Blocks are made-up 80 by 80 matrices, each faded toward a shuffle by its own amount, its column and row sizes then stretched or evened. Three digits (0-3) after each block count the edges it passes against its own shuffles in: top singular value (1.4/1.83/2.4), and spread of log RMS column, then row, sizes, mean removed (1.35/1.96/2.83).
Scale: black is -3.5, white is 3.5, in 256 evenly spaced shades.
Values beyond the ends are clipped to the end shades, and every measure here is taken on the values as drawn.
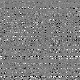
2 2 3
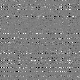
2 1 3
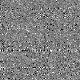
2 1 2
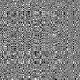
3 3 1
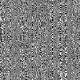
2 3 0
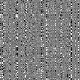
3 3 0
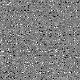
0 1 2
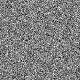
1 1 0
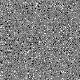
1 1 1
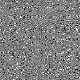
2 1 2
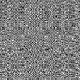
3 0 1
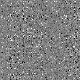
1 2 1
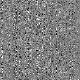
1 3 0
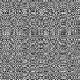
3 0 3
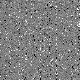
0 2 0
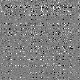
1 2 3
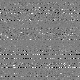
1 0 3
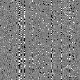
3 3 0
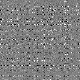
1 2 3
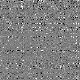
1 2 3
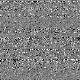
0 1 3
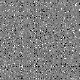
1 2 2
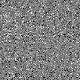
2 1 1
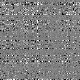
2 2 3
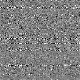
2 1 3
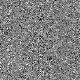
0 2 0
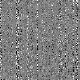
1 3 1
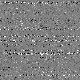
0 0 3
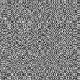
3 1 2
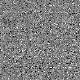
0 1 2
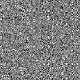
2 2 1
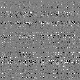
0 2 3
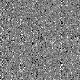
1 2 0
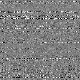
1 0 3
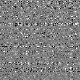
2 1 3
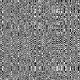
3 3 1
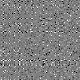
3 2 2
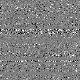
0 1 3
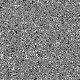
0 1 1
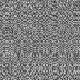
3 0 2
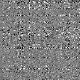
0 2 3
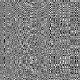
3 3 0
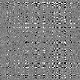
3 3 3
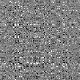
3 2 2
